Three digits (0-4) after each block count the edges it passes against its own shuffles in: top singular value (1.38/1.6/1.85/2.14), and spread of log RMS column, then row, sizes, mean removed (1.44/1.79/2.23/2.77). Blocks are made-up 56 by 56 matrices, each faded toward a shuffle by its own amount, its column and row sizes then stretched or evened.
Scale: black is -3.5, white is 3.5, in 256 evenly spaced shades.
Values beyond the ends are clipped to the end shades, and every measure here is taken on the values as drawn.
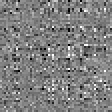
3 3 3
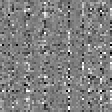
2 4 2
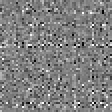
3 3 3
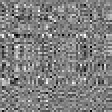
4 3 3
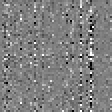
3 4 0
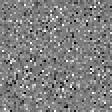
1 1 0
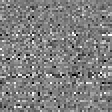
2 1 4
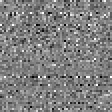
0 0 4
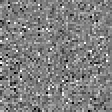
0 2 0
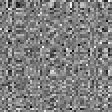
4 2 2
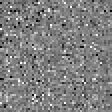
2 1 1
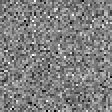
2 0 0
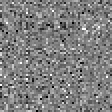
3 1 1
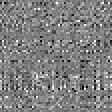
4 0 4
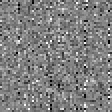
1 3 1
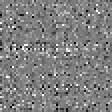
3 2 2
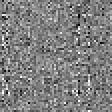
2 3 1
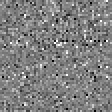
0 1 1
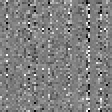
3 4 0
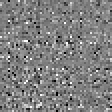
1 2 3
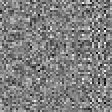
4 3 1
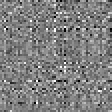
4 2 4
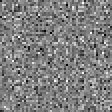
3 1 0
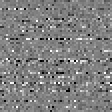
3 0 4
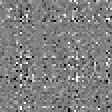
2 3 3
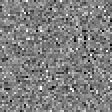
2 0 1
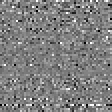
1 0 4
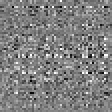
4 2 4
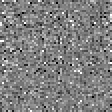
0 0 2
